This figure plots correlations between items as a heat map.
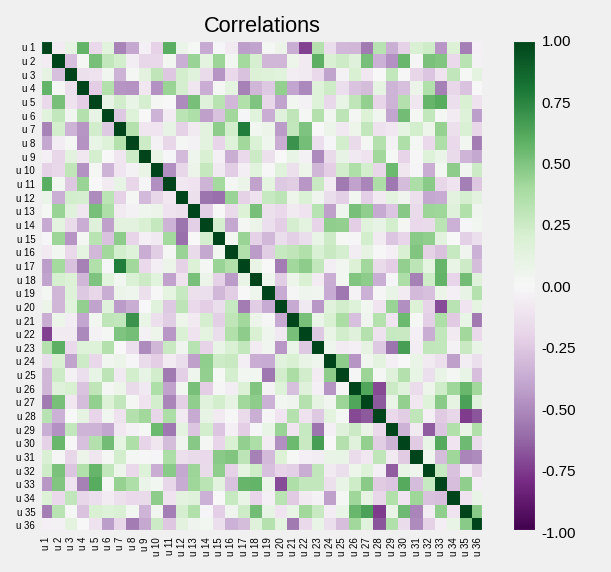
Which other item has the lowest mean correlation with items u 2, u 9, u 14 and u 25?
u 12
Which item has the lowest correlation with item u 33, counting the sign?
u 20
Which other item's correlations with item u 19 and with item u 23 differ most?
u 2
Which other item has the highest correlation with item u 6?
u 30
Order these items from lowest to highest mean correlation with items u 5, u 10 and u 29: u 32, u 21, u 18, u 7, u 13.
u 32, u 21, u 7, u 13, u 18
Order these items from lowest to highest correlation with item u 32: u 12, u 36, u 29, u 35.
u 29, u 12, u 36, u 35
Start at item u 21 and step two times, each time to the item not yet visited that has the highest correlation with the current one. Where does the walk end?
u 22
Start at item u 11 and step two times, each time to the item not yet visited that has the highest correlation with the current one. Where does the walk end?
u 4
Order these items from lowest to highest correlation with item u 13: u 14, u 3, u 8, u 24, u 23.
u 24, u 14, u 8, u 3, u 23
